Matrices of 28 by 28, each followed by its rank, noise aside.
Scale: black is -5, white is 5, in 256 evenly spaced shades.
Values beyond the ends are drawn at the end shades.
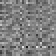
three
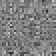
six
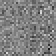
six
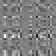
two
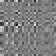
two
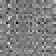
three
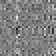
four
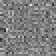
six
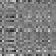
two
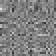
four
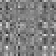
two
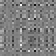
two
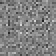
six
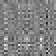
three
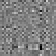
four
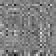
three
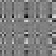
one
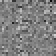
six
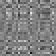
two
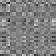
two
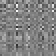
two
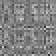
three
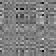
two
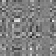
three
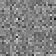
six
